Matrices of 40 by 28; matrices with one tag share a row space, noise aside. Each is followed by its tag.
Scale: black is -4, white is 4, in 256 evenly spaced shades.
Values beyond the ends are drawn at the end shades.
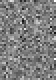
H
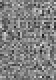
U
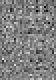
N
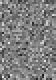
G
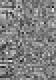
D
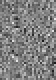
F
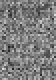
U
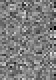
H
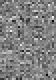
D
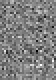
N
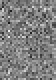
G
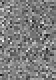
G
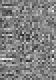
D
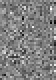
H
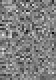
D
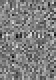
F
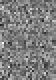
G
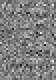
N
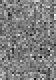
U
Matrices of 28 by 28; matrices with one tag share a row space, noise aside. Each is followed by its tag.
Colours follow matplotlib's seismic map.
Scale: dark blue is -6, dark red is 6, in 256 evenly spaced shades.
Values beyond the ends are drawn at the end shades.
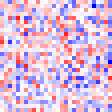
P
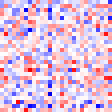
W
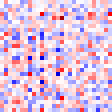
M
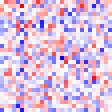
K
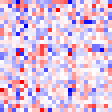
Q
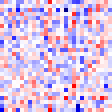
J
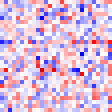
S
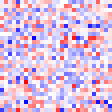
P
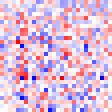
K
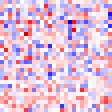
W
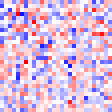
Q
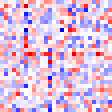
W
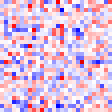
M
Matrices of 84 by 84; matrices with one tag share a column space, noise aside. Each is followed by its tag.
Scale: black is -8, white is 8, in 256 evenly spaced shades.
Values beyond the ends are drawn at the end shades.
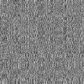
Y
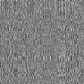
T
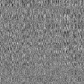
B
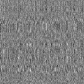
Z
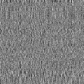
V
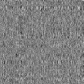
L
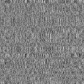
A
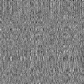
T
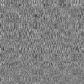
B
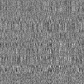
Z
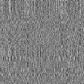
T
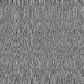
V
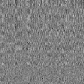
B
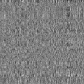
V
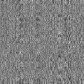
Y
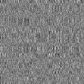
A
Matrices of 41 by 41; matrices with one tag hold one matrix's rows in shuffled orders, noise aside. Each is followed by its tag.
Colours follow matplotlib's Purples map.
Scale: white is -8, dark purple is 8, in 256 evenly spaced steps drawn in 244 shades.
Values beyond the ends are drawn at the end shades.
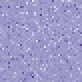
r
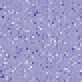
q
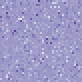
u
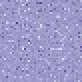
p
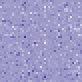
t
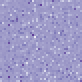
r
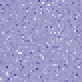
u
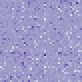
t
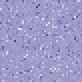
u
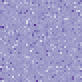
q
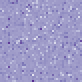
r
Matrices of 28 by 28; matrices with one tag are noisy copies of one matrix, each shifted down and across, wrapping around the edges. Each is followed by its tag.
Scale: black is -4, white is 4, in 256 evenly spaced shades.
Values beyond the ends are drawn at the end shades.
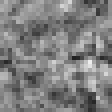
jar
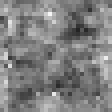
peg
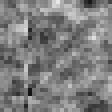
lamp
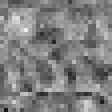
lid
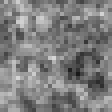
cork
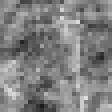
peg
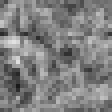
jar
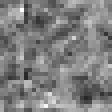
lamp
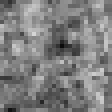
peg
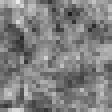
jar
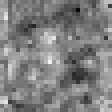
peg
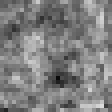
peg
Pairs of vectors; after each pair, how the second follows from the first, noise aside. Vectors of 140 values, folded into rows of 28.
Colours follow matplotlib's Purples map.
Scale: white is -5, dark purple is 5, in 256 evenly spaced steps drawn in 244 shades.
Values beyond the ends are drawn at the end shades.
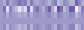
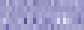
reversed, partly zeroed.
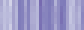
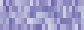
shuffled.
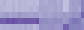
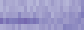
shrunk.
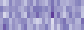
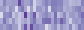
shuffled.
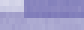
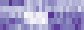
wrapped around, scaled up.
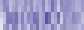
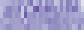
reversed, partly zeroed.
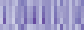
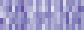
wrapped around, negated.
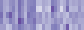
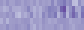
reversed, partly zeroed.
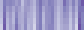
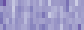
reversed, partly zeroed.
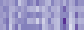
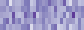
shuffled.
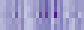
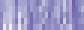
wrapped around, negated.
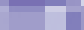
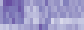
wrapped around, negated.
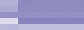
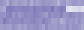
reversed, partly zeroed.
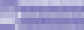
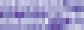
wrapped around, negated.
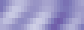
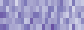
shuffled.
